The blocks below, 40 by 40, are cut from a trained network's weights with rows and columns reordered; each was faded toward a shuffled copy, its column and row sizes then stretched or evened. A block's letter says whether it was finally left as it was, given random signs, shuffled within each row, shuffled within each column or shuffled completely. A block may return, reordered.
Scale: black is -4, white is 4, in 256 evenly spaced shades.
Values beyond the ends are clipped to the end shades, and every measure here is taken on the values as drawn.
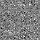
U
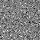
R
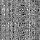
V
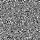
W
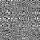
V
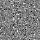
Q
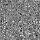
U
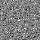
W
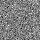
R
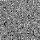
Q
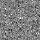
Q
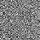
V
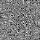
U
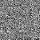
U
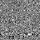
U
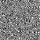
W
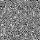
U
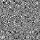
V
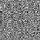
V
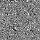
U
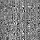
V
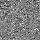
R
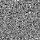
W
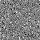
R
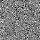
Q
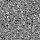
R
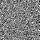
Q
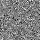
R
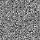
U
